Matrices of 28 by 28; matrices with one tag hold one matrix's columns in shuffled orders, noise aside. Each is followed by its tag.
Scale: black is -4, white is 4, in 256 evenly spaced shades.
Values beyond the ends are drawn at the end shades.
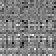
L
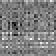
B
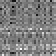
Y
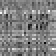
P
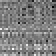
Y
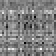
P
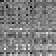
Y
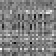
P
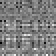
L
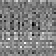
B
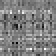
P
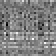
B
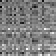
Y
